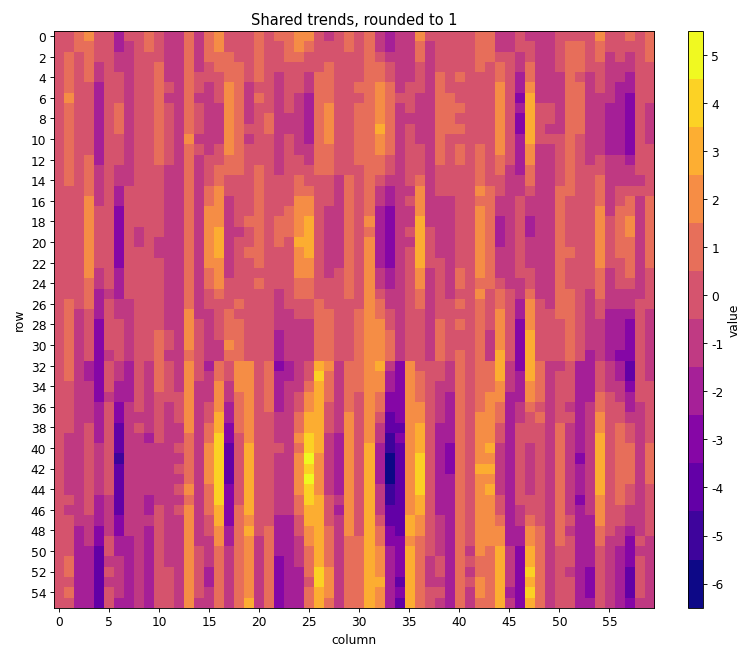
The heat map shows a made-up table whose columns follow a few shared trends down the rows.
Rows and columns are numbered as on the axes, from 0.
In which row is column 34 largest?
6
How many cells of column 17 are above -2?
42
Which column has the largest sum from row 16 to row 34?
31
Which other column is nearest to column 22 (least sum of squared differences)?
53
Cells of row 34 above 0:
21
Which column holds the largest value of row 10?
47
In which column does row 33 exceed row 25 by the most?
26
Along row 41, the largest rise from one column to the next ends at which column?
35
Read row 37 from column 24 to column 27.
1 3 3 0
